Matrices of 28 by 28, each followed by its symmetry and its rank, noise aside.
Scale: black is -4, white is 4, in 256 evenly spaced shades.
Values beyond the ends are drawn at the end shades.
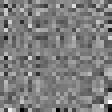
no symmetry, rank three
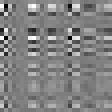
no symmetry, rank one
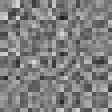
symmetric, rank three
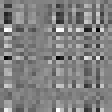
no symmetry, rank one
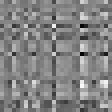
no symmetry, rank two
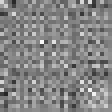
symmetric, rank three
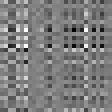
no symmetry, rank one
